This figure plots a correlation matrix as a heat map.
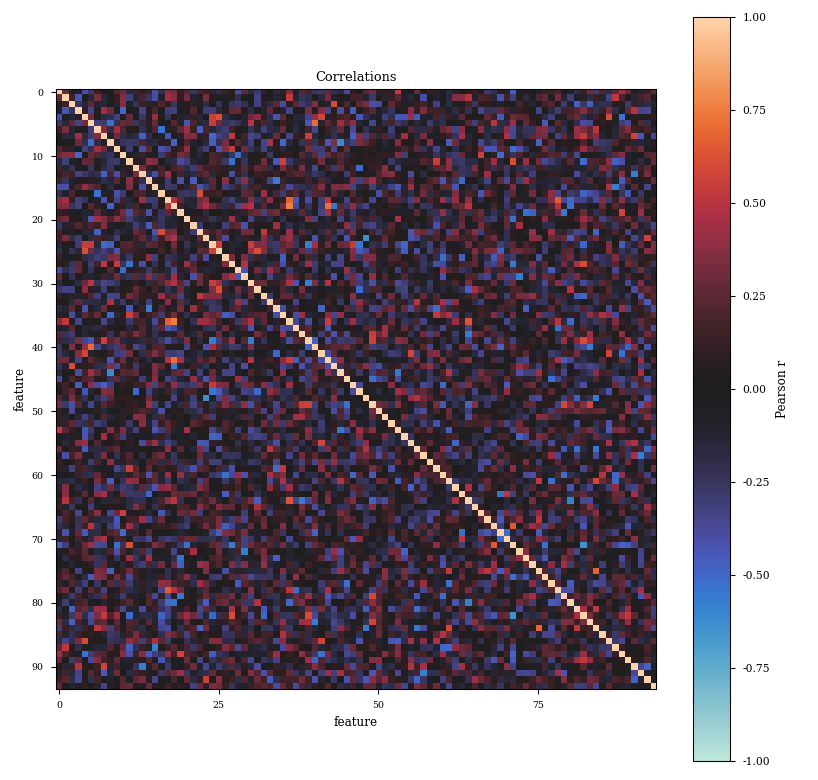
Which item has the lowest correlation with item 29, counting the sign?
72
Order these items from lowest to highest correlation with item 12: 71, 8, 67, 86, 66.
8, 71, 66, 67, 86
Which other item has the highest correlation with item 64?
36
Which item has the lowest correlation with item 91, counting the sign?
57
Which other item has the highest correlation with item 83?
49
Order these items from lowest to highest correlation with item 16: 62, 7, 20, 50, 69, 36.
50, 20, 7, 69, 36, 62
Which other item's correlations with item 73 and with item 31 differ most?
19
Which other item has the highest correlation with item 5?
40
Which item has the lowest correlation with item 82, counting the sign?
71
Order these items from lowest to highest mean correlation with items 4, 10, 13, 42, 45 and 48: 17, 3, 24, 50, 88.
3, 50, 88, 17, 24
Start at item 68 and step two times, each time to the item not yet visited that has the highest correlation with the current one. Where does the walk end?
11
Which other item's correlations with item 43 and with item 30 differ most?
18
